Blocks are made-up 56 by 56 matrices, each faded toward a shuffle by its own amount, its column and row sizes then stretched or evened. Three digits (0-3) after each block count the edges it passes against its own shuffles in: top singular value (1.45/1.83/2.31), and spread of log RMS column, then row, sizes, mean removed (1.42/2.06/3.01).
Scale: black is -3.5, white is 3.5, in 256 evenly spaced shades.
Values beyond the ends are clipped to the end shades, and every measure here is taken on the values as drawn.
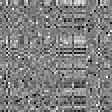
3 1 1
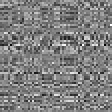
3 0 3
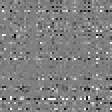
2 2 3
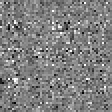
0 1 2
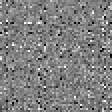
1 2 1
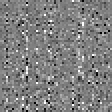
1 2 1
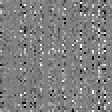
1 3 1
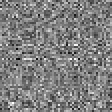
3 0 2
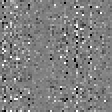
1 2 1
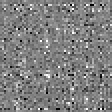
0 2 2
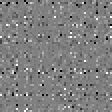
1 2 2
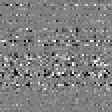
0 1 3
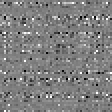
1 1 3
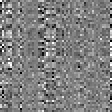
3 3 0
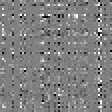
3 3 2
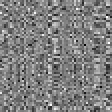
3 2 0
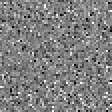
0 0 0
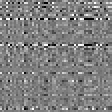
3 1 3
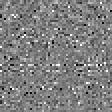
2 0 2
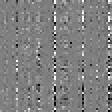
3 3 1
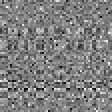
3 0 2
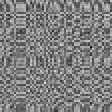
3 0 1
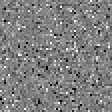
0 1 0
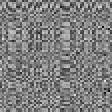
3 0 2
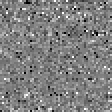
0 0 2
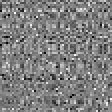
3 0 2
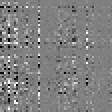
2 3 2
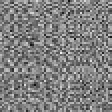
3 1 1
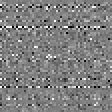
3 1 3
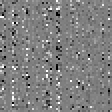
0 3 0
